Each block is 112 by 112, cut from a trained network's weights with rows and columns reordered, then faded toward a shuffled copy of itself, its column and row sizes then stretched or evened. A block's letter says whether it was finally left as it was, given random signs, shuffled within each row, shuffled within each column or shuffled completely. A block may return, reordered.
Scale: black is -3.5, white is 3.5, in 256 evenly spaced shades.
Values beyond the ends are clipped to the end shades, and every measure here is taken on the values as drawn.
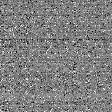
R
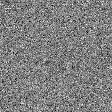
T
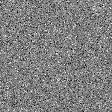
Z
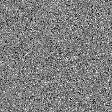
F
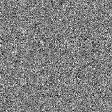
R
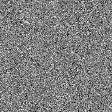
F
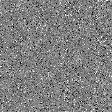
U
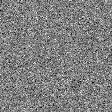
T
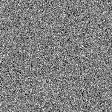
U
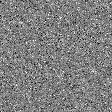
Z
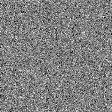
F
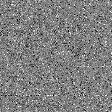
F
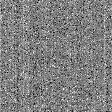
U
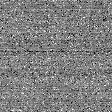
T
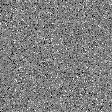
U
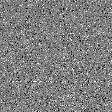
F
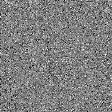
F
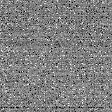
R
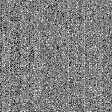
R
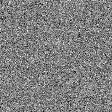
U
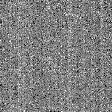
R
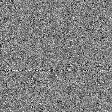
F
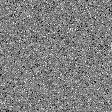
Z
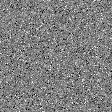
Z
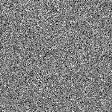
F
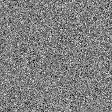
U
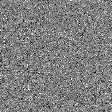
F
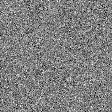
U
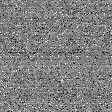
T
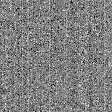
U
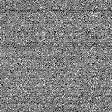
R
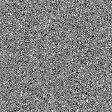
U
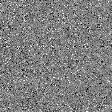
F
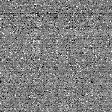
R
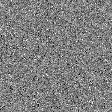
U
